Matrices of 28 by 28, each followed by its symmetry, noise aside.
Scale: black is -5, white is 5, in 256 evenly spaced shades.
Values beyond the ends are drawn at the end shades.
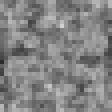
same after a half turn.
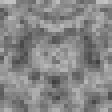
mirrored left to right.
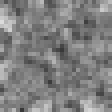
symmetric across the other diagonal.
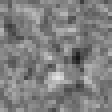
antisymmetric.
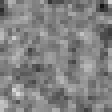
no symmetry.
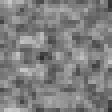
mirrored top to bottom.
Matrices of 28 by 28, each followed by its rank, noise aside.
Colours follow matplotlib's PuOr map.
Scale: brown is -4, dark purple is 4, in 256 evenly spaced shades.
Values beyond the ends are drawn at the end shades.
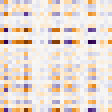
one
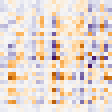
three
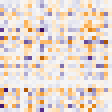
three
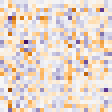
six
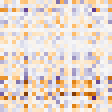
three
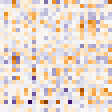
four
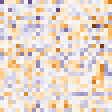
six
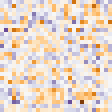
six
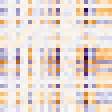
one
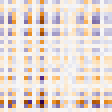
one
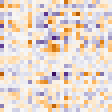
four
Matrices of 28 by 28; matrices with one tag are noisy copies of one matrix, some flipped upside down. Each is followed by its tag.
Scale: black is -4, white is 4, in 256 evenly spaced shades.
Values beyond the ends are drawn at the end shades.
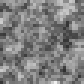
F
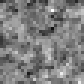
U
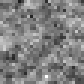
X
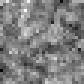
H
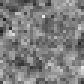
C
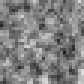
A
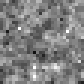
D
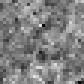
D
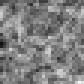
U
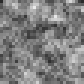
D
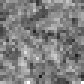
H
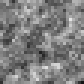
D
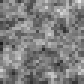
U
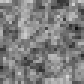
H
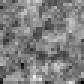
D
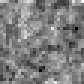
H
